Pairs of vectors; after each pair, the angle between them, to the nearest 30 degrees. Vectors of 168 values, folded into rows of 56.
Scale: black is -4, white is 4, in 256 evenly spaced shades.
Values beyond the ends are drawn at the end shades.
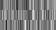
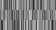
120 degrees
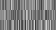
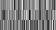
90 degrees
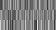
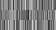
120 degrees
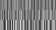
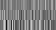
150 degrees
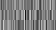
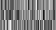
90 degrees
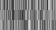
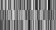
150 degrees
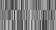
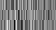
60 degrees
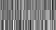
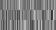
90 degrees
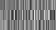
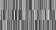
60 degrees
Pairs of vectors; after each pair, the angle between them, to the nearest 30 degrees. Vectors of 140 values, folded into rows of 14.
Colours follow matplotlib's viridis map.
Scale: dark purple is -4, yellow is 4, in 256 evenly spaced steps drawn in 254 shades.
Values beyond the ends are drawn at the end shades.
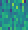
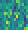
90 degrees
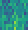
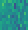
120 degrees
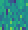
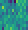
60 degrees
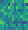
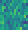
60 degrees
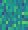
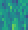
90 degrees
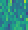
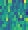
30 degrees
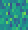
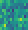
90 degrees
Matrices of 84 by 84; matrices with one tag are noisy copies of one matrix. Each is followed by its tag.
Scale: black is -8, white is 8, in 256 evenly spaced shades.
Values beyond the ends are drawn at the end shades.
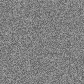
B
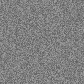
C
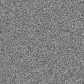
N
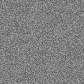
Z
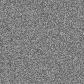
N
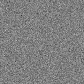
Z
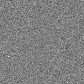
B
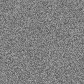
B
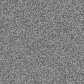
N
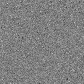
B
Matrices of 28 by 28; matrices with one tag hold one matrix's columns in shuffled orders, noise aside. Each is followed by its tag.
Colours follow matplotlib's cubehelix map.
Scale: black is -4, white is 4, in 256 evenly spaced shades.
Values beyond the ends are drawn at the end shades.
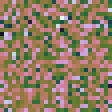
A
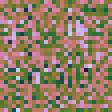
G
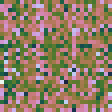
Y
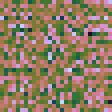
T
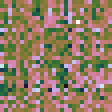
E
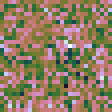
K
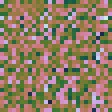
T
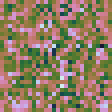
K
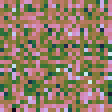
Y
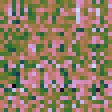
E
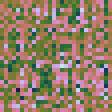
E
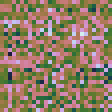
G
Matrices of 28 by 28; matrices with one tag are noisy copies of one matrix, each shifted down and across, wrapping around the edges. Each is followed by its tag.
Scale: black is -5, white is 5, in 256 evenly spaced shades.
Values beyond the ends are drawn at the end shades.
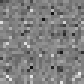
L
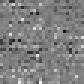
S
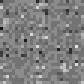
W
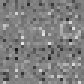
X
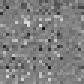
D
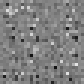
W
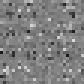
W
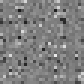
W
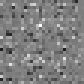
L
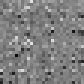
L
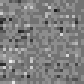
S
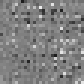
S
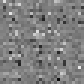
W
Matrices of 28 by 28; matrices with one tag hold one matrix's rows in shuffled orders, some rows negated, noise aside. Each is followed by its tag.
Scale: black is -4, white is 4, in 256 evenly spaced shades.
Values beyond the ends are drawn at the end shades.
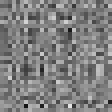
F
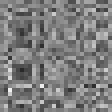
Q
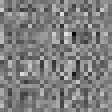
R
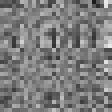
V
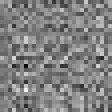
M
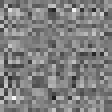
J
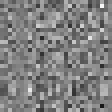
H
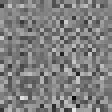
R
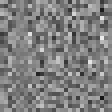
H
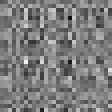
F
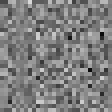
H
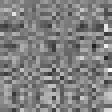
V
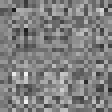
M
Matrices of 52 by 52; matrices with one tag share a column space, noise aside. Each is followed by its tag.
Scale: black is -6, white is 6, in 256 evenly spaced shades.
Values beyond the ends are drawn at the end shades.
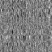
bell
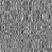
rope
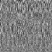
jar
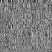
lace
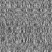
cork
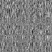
bell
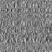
cork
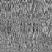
jar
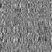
cork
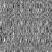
cork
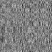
cork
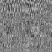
jar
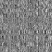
bell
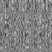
lace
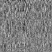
jar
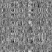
cork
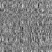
cork
